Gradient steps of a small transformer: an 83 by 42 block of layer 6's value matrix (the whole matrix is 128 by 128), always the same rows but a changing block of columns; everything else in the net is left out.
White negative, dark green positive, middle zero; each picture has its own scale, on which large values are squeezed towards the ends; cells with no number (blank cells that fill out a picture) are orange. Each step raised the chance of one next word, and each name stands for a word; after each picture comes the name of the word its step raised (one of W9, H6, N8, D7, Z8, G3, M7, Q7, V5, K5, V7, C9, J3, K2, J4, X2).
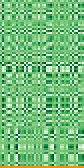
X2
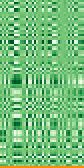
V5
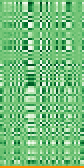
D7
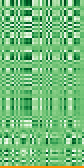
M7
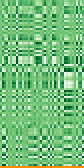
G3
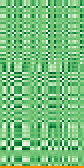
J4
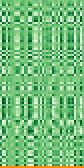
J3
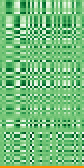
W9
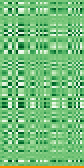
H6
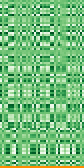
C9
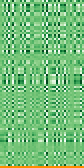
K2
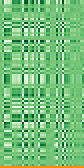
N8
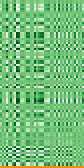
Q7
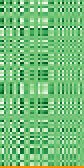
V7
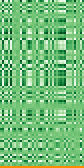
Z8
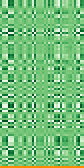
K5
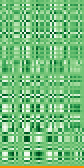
K5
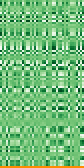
D7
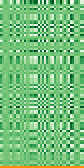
N8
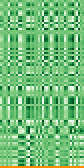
J3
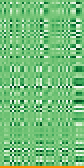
Q7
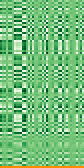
D7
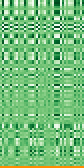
M7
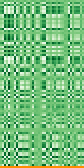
G3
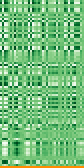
H6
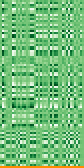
H6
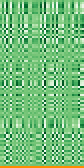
W9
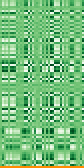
X2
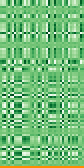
K5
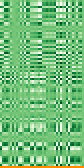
J4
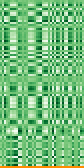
J3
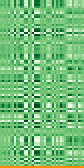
K5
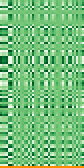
G3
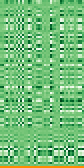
Q7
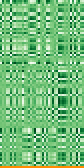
X2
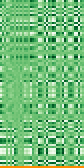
C9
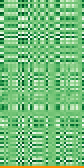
W9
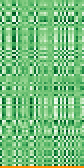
J3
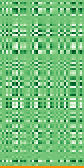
H6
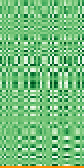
G3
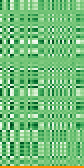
V5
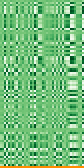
G3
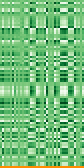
V7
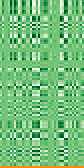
M7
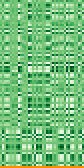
X2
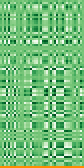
V5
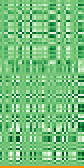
K5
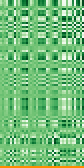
M7
